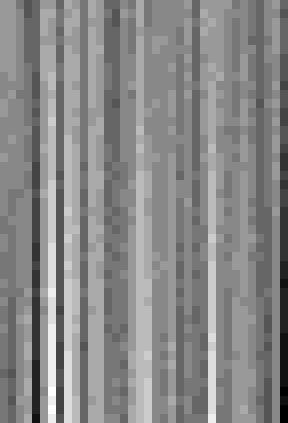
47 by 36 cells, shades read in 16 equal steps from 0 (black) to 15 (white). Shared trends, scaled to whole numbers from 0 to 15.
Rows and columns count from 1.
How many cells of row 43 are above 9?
10
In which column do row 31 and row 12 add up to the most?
7
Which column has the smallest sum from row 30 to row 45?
36
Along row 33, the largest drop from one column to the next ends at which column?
8
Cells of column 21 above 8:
2
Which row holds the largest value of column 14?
47
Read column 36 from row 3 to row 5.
6 6 6
